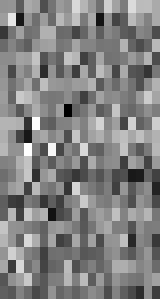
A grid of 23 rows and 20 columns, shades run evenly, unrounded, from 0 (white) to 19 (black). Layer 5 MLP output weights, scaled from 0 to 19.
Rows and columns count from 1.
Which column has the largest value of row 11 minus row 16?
4
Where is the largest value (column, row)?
9, 9
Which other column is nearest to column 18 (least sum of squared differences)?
14
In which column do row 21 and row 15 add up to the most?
20
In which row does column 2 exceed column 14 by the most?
6
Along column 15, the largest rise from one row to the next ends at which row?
2
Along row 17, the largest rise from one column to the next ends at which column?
7
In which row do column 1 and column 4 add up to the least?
12
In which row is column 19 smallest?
8
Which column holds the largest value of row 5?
11
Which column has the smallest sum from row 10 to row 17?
10
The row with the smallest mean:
1
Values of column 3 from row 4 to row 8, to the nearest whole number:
11 7 8 9 4
